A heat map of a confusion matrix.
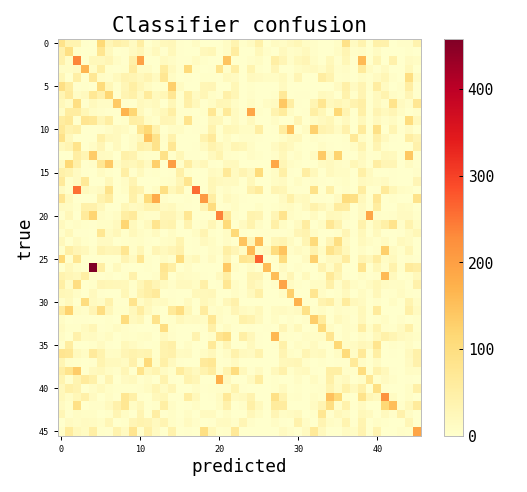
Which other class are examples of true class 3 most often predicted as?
16
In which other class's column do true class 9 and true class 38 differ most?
2
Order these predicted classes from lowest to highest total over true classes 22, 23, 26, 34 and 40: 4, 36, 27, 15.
15, 36, 27, 4
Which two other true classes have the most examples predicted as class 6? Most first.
14, 17
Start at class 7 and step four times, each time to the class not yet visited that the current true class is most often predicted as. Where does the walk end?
29
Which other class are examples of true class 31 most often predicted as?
1
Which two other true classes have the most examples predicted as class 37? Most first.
18, 11
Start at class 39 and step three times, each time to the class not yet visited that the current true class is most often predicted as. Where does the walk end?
44
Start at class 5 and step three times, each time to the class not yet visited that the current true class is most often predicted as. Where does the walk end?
41
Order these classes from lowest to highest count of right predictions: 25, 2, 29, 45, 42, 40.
40, 29, 42, 45, 2, 25
